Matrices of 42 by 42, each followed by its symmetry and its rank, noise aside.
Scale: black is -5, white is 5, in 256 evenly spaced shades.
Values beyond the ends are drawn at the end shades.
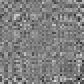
symmetric, rank four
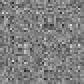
antisymmetric, rank six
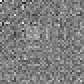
symmetric, rank eight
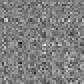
no symmetry, rank eight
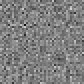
no symmetry, rank six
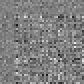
antisymmetric, rank four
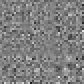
antisymmetric, rank six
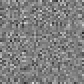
antisymmetric, rank eight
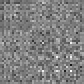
symmetric, rank six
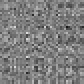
no symmetry, rank four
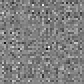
antisymmetric, rank eight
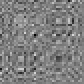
symmetric, rank four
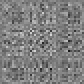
symmetric, rank four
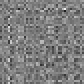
no symmetry, rank four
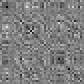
symmetric, rank four
